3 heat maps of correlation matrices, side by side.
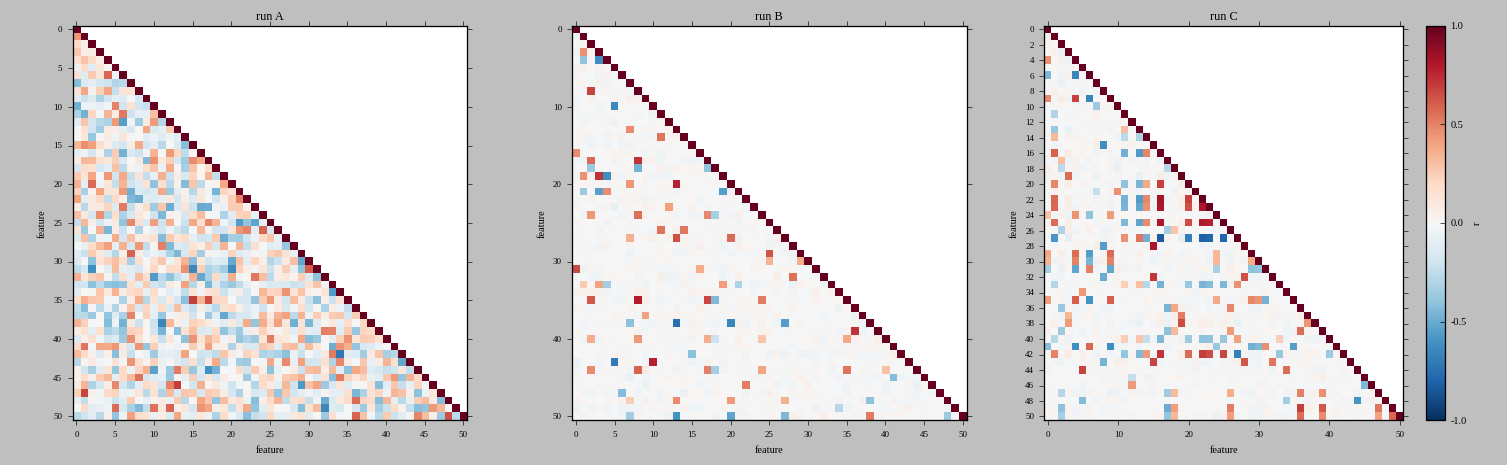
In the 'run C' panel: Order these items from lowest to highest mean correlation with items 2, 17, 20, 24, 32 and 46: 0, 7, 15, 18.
18, 7, 0, 15
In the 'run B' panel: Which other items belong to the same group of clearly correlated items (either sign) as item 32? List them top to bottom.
28
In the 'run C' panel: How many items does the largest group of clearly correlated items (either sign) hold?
13
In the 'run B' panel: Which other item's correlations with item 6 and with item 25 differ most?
29
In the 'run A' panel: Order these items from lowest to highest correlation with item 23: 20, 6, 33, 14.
33, 14, 20, 6
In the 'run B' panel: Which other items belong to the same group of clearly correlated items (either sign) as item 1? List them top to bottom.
3, 4, 19, 21, 33
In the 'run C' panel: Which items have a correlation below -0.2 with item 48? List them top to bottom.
5, 34, 44
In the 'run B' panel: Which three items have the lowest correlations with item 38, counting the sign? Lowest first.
13, 20, 27
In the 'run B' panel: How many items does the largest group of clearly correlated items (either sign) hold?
8
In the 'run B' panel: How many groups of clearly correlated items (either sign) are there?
16
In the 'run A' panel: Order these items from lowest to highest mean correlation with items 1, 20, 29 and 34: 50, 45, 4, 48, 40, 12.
12, 50, 48, 4, 40, 45
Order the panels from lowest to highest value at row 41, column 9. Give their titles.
run C, run A, run B
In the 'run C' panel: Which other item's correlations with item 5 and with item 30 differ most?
44
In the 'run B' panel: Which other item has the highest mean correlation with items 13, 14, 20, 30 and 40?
27
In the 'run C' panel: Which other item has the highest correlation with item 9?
4
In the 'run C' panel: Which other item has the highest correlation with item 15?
28
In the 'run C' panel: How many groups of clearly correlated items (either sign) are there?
8
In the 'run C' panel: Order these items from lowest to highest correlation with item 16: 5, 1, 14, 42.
5, 14, 1, 42
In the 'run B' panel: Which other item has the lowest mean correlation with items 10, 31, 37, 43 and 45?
5
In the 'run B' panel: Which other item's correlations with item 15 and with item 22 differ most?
46
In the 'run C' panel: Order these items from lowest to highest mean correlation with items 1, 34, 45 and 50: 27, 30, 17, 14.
27, 17, 30, 14
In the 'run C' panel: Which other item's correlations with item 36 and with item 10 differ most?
49
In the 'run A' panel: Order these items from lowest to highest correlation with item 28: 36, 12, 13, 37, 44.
12, 37, 13, 36, 44
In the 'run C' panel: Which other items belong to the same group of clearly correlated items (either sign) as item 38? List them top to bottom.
3, 19, 37
